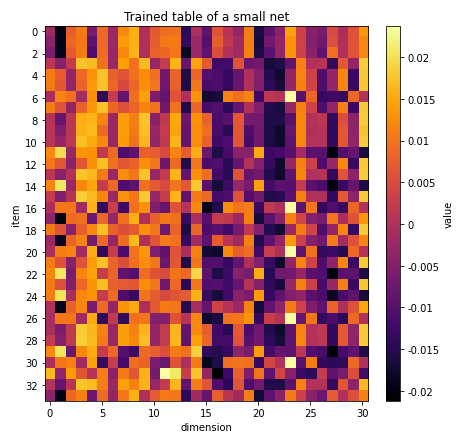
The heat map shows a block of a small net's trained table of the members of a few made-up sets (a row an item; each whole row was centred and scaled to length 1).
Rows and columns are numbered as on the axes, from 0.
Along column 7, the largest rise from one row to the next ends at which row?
27
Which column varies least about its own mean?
12
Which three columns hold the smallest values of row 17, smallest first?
1, 20, 13
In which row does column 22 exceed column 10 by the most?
31
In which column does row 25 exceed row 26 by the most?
7
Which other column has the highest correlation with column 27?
16
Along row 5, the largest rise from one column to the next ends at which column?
30
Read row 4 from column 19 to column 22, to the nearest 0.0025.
0 -0.005 -0.015 -0.0175
